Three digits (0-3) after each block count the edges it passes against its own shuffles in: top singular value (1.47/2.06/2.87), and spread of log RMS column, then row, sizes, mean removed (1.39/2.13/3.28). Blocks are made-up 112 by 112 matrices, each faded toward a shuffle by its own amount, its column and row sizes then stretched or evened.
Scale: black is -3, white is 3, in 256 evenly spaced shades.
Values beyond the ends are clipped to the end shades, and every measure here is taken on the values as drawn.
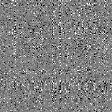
2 2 2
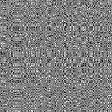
3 2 1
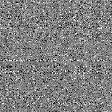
1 0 2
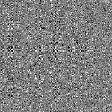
2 2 1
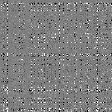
2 3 3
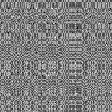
3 0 1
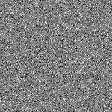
2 0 0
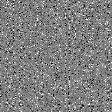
1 2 0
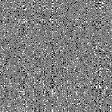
2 2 1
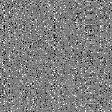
2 2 0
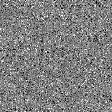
1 0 1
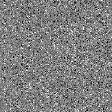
1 2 0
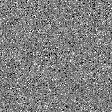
1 0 1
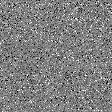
0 0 1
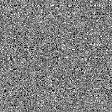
1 1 2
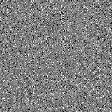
2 1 0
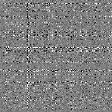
2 2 3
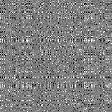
3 2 2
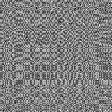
3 0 1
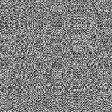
3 1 2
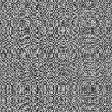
3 2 0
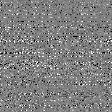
0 1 3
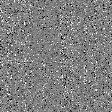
0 2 0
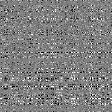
2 2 3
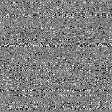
2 0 3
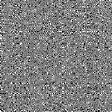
2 2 2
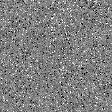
0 1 0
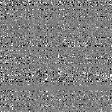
0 2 3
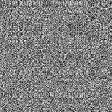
2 1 0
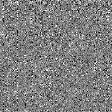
1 2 2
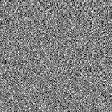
2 1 0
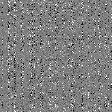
0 3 1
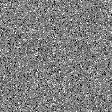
1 1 0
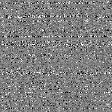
1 1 3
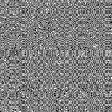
3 1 0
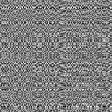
3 1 3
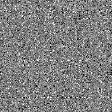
0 2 2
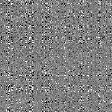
2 3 2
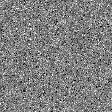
0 1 0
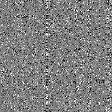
2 2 1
